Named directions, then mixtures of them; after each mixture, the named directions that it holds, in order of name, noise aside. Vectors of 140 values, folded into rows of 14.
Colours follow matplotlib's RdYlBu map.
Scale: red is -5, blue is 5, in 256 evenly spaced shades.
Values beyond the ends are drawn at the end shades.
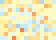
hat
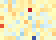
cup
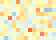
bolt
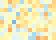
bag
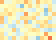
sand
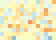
hat, sand.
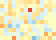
cup, hat, sand.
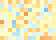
bag, sand.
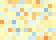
bag, hat, sand.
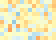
bag.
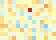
cup, hat.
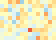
bag, bolt.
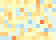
bolt, hat, sand.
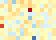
cup.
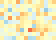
bag, bolt, hat.
